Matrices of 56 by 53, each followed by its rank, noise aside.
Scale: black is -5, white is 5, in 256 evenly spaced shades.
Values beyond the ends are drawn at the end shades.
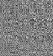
six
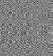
four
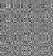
three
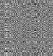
four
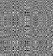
three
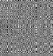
three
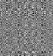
four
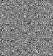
eight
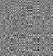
four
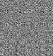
eight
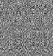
eight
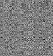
eight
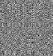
eight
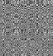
three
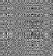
three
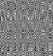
three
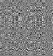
six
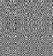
three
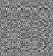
three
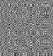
four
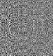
six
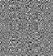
six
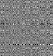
three
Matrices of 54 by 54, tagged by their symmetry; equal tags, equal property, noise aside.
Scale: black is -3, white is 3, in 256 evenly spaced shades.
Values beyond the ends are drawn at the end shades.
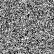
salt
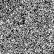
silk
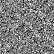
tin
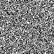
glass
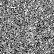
salt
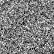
silk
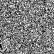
salt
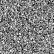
tin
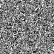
glass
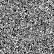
salt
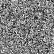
tin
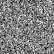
salt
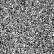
salt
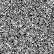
tin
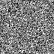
glass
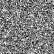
salt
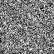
tin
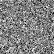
tin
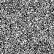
glass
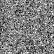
salt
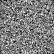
glass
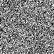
glass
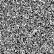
silk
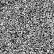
salt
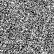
salt
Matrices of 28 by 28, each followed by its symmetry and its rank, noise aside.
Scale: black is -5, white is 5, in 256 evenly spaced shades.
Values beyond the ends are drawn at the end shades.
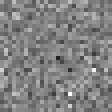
symmetric, rank six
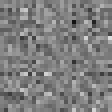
no symmetry, rank four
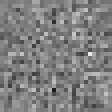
antisymmetric, rank eight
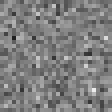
no symmetry, rank eight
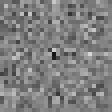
no symmetry, rank six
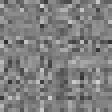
antisymmetric, rank four
